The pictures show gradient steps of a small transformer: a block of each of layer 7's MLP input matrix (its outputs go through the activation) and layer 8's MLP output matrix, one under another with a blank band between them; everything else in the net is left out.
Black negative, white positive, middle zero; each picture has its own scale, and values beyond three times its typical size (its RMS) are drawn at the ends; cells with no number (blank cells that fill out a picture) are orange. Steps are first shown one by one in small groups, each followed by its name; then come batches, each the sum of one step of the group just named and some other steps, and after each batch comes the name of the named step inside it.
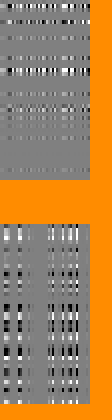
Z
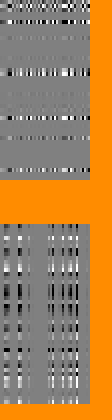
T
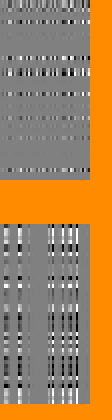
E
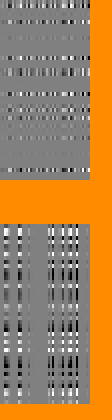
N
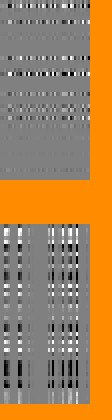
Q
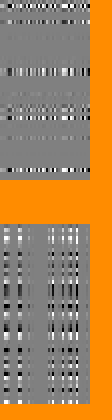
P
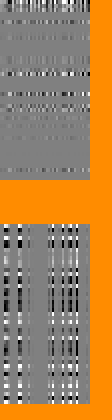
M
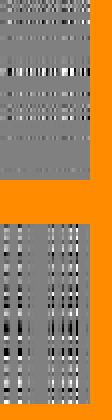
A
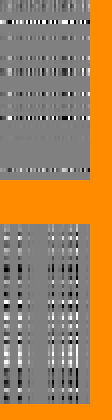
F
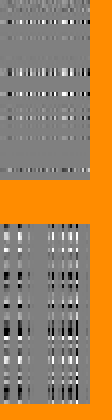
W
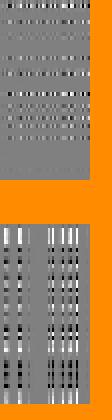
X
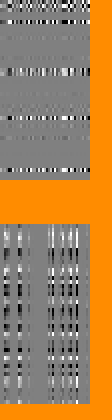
T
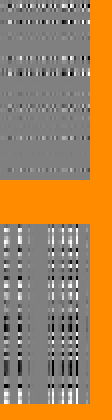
E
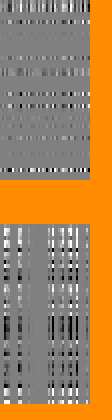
E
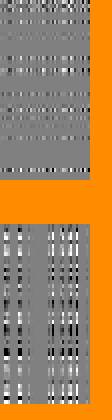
M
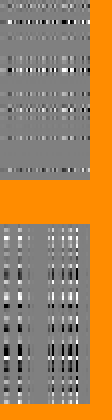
Z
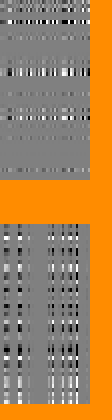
T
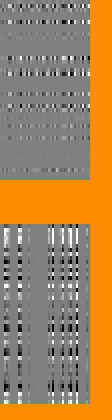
E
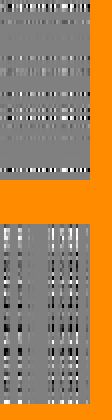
P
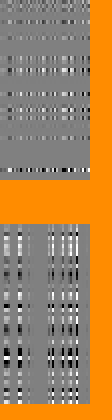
A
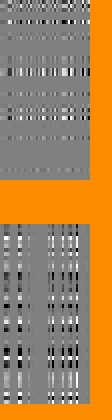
T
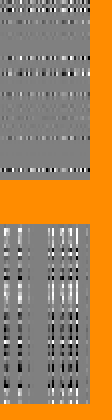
E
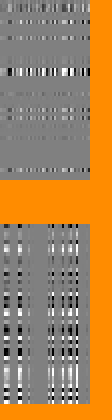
A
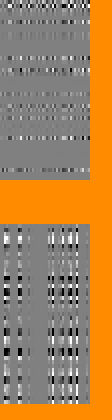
M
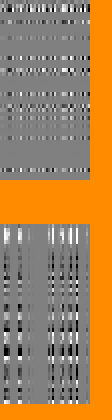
Z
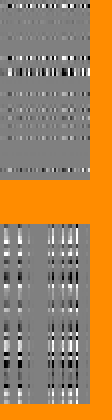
Q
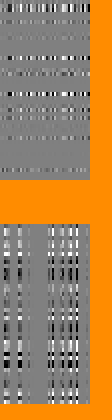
N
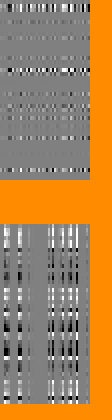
Z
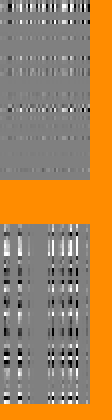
M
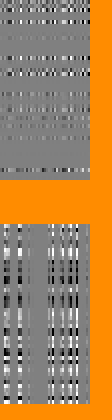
M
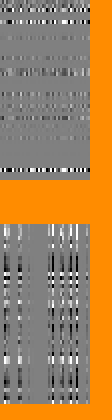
F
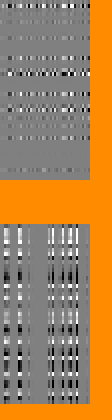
Q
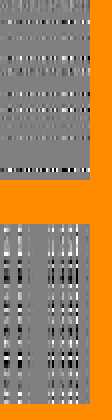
N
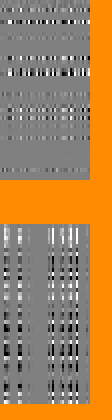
E
